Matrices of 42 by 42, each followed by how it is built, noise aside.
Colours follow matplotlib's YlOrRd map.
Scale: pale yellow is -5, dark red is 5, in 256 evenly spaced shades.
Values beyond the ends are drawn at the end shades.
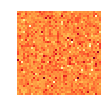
sparse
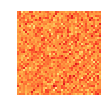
Hankel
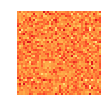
low rank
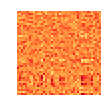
low rank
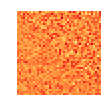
upper triangular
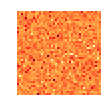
sparse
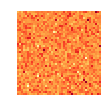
sparse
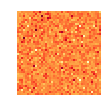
sparse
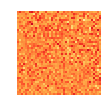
upper triangular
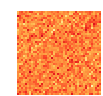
Hankel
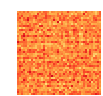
blocks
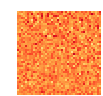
upper triangular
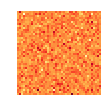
sparse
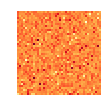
sparse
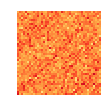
Hankel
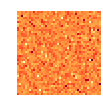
sparse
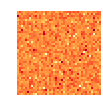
sparse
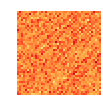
Hankel
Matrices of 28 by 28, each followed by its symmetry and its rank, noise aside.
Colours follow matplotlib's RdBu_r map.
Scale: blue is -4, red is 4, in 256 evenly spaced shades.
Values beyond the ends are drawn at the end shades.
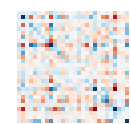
symmetric, rank three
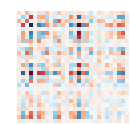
symmetric, rank two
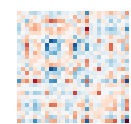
symmetric, rank three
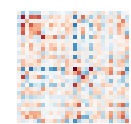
symmetric, rank three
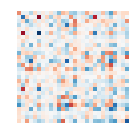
symmetric, rank four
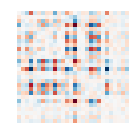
antisymmetric, rank two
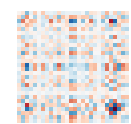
symmetric, rank two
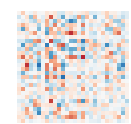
antisymmetric, rank four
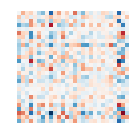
no symmetry, rank three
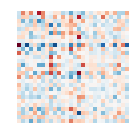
no symmetry, rank four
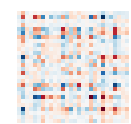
no symmetry, rank two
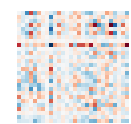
no symmetry, rank four
